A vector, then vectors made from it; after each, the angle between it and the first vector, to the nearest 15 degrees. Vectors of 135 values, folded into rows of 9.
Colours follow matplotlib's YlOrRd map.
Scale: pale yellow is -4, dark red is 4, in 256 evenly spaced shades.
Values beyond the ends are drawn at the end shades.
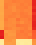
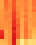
60 degrees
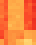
60 degrees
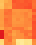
30 degrees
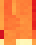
15 degrees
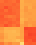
90 degrees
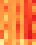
60 degrees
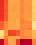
150 degrees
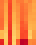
120 degrees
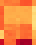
150 degrees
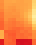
150 degrees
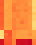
165 degrees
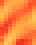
105 degrees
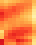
120 degrees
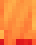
150 degrees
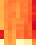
15 degrees
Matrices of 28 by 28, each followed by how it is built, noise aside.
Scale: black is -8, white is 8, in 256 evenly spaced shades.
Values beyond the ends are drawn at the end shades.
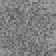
smooth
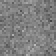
smooth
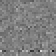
uneven rows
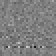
uneven rows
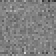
uneven rows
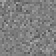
block diagonal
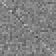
diagonal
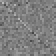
diagonal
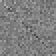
diagonal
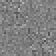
block diagonal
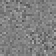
block diagonal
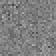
block diagonal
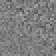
upper triangular
